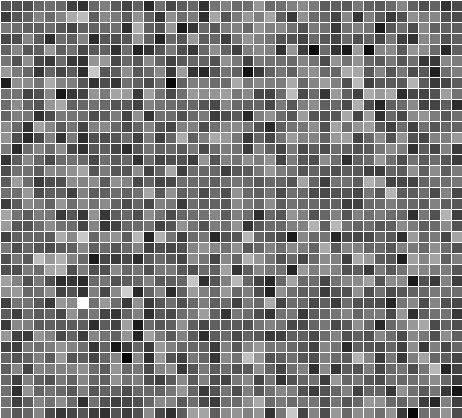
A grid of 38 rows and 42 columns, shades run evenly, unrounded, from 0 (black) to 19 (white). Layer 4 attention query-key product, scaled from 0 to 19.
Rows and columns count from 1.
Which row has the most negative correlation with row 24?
7
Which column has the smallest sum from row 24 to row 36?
42
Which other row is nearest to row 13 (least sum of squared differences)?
21
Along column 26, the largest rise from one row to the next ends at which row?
36
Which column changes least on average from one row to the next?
30
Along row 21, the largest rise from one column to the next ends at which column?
31
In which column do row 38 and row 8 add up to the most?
27
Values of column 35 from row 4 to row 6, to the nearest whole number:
5 10 7
